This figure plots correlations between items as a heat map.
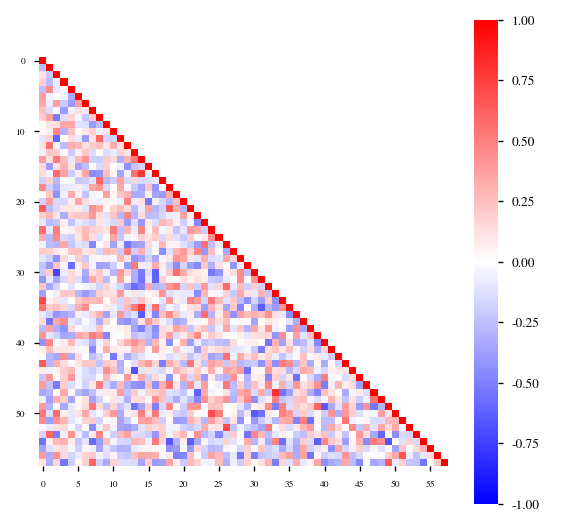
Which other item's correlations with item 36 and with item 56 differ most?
51
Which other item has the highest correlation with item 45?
40
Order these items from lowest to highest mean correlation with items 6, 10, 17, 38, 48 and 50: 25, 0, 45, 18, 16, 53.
53, 45, 18, 0, 16, 25
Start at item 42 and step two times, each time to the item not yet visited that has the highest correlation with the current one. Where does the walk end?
52
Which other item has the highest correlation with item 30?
19
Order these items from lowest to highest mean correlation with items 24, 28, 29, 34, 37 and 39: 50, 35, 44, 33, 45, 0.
45, 33, 35, 44, 50, 0
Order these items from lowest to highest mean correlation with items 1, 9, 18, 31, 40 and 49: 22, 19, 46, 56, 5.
56, 5, 46, 22, 19
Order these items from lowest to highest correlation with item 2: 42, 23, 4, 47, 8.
8, 42, 23, 4, 47
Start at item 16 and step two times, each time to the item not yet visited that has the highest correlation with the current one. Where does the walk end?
35
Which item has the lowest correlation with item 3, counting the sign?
57
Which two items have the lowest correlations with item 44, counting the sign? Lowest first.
13, 29
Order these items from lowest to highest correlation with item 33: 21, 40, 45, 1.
21, 1, 45, 40
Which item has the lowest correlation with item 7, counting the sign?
54
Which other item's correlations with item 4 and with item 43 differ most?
0
